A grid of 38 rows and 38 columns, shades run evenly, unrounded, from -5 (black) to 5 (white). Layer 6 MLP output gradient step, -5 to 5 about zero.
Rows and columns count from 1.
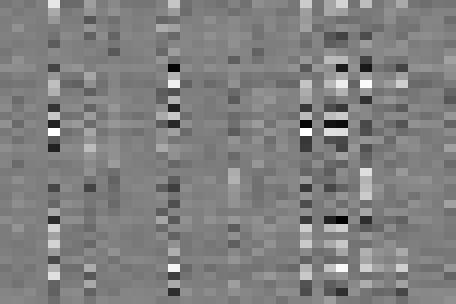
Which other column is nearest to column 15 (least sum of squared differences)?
34
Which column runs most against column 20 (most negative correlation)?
4
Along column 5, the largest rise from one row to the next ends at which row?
17
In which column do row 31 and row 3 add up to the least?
8
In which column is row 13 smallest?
31
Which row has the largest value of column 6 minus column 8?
24
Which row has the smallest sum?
16
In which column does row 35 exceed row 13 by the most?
5
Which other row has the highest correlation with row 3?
35
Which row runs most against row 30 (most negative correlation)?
19
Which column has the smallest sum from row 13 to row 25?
28
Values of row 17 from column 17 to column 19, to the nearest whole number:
0 0 0
